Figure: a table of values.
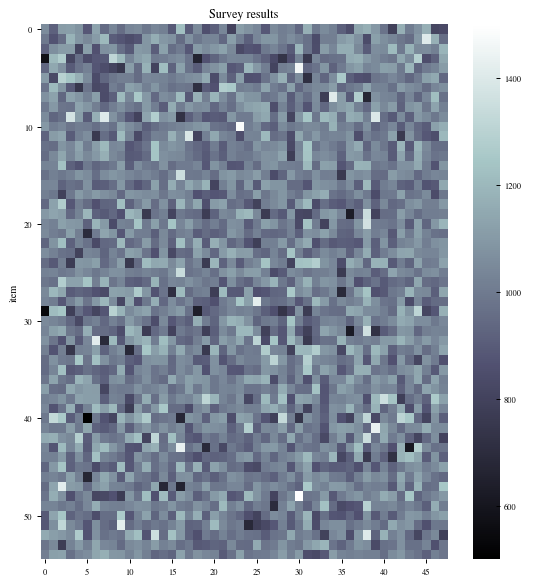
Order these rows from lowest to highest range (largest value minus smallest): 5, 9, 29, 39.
39, 5, 9, 29
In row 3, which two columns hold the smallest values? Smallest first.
0, 18
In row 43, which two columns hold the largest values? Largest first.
16, 44
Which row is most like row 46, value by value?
21
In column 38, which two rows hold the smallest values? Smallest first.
7, 44
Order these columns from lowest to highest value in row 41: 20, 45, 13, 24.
13, 20, 45, 24
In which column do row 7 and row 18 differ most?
34
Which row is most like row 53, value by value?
17
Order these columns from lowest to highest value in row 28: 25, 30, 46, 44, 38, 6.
30, 46, 44, 6, 38, 25
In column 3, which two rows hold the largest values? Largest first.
9, 5
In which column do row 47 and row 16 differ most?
2
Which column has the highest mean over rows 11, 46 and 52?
38
